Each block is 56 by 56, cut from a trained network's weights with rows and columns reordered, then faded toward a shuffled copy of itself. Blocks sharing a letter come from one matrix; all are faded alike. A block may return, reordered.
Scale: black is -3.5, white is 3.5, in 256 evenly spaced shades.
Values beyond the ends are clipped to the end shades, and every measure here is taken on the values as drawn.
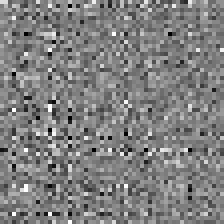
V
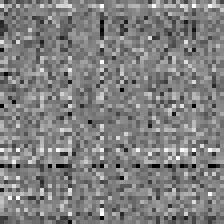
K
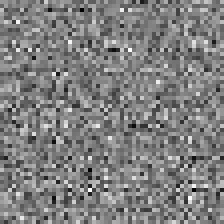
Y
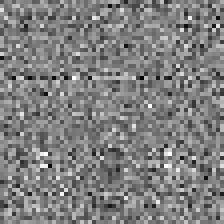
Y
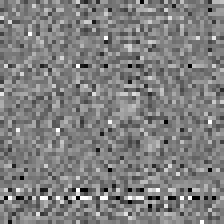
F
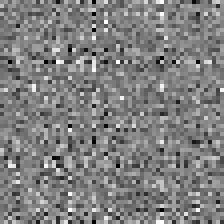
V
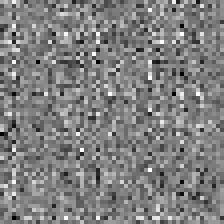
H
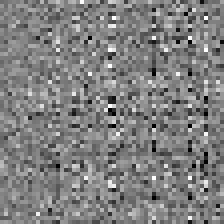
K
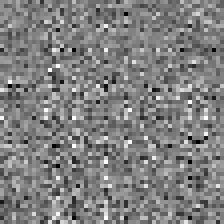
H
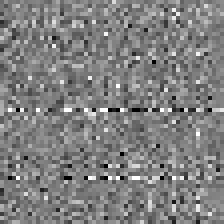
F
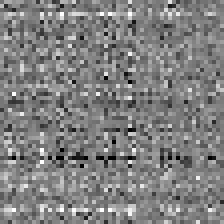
K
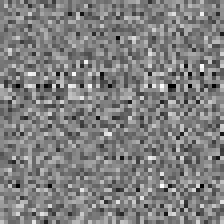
Y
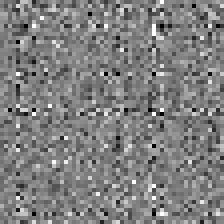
V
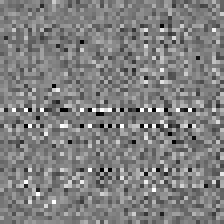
F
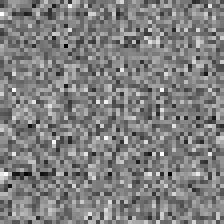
Y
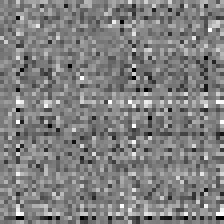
K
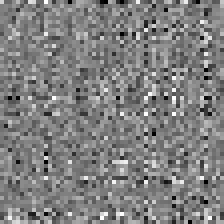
V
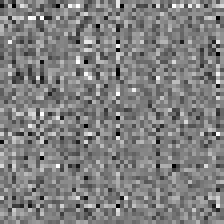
V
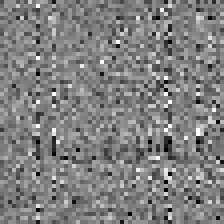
K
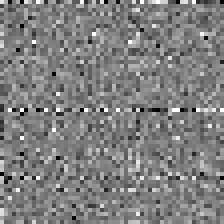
F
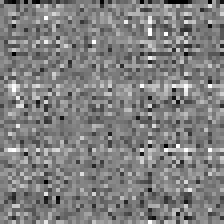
K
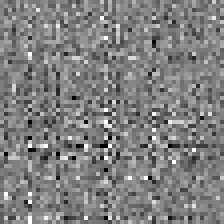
V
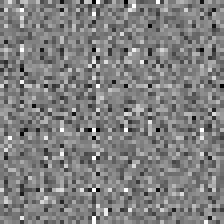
V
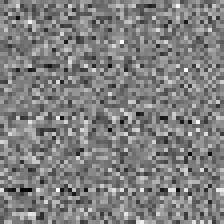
Y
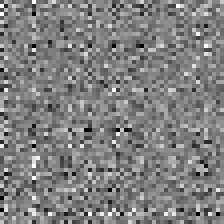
V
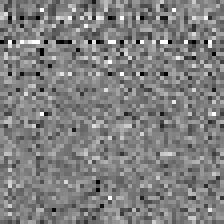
F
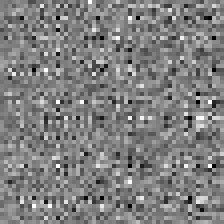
V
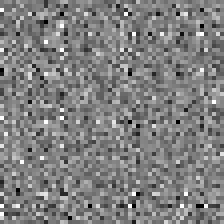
H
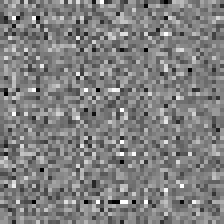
H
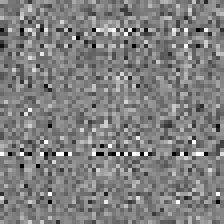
F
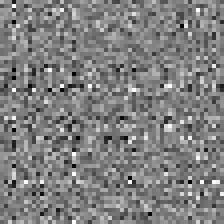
H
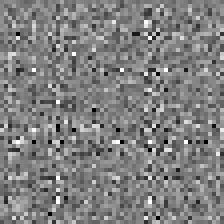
H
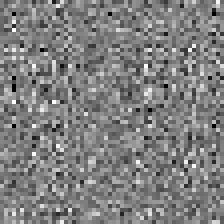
F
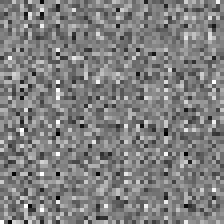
F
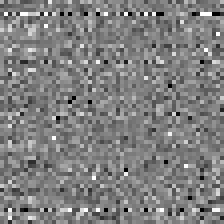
F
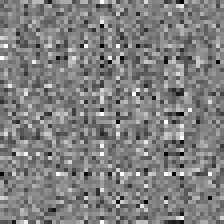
V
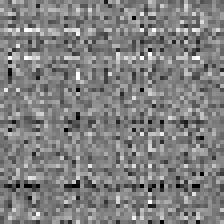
K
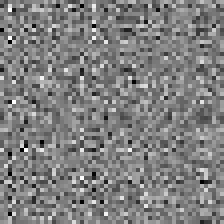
H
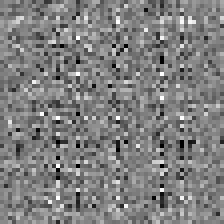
K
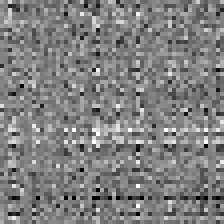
K
